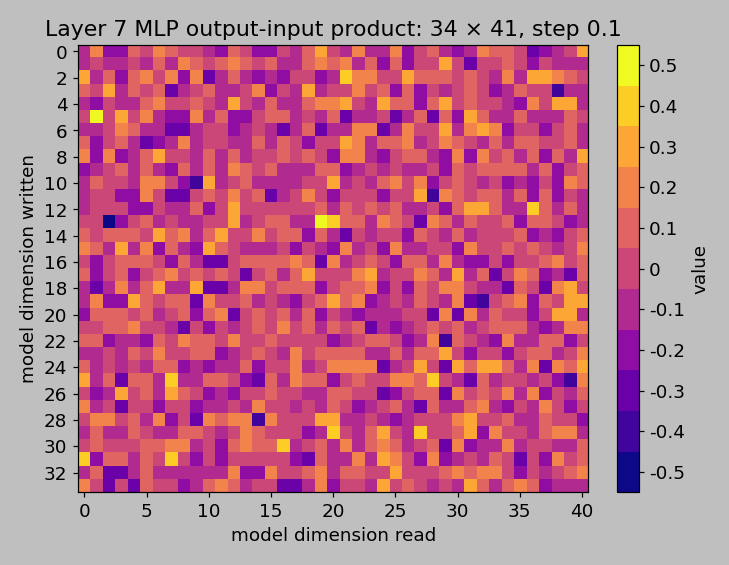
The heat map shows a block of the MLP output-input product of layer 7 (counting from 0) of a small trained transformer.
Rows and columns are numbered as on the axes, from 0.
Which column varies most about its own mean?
29
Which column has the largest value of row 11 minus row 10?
9
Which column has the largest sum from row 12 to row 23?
40
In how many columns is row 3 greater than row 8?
16
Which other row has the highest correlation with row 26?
24
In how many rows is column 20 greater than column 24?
19
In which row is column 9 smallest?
10
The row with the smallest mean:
27
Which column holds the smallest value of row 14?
21
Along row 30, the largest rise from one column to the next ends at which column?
30
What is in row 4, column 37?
0
